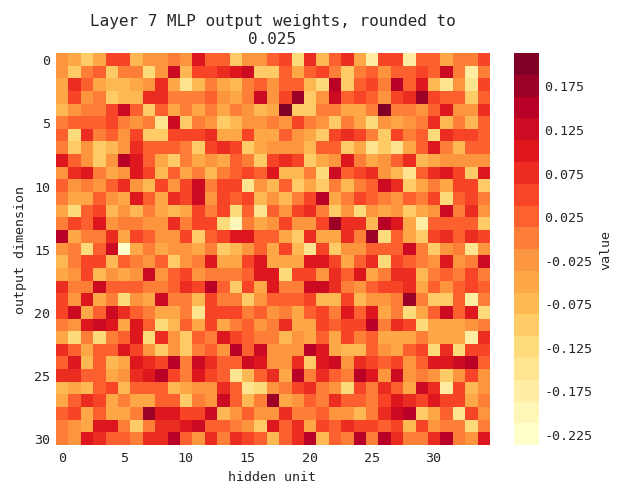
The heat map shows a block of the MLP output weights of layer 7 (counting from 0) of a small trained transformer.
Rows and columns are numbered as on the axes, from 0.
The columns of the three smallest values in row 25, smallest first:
14, 31, 15
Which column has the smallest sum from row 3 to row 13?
16
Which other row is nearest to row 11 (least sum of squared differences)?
18
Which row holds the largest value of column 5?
8
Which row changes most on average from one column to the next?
2
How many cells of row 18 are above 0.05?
9
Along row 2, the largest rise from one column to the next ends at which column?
22
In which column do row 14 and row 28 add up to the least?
29
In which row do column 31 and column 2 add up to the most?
30
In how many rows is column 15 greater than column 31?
12
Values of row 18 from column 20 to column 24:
0.125 0.125 0.075 0 -0.025
